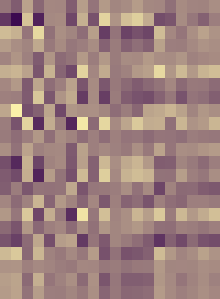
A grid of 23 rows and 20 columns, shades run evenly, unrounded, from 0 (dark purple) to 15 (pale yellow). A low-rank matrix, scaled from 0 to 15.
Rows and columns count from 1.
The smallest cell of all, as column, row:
2, 2
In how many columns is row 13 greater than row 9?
7
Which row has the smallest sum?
19
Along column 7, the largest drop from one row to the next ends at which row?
10
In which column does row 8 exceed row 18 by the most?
4
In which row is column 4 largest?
3
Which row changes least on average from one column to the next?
21
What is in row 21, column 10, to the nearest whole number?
7
